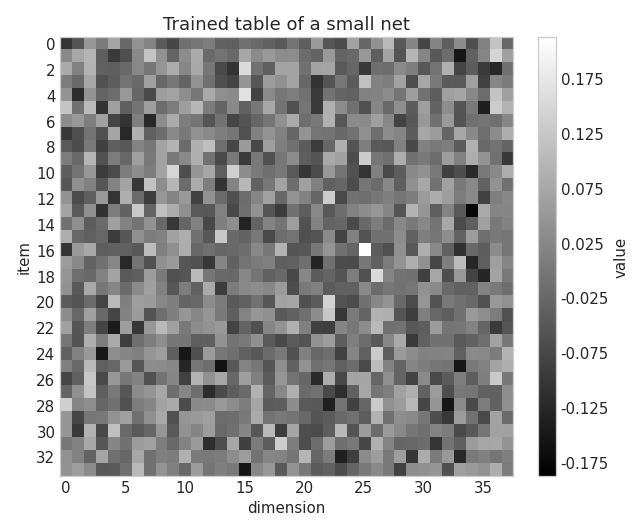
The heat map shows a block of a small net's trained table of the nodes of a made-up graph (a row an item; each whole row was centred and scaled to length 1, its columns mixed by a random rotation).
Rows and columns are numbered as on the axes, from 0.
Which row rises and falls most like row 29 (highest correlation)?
18
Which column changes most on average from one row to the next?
25
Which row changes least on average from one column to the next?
19
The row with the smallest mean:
17
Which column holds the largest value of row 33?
6
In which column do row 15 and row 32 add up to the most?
10
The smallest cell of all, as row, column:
13, 34
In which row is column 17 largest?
30
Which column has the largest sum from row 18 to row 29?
26
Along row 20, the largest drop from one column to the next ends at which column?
23
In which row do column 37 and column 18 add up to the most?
31
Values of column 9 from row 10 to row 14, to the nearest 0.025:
0.15 0.1 0.025 0.075 -0.1
